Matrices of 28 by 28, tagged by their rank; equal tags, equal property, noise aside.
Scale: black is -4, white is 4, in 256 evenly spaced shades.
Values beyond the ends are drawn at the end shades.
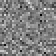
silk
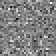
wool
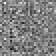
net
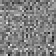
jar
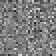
jar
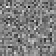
wool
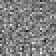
net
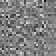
silk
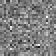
net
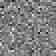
jar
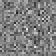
jar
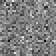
wool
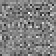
jar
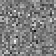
wool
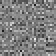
silk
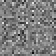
jar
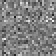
net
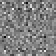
jar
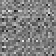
silk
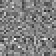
jar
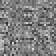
wool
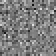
jar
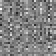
silk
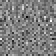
silk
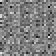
jar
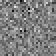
wool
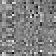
silk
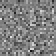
net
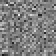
net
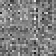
jar
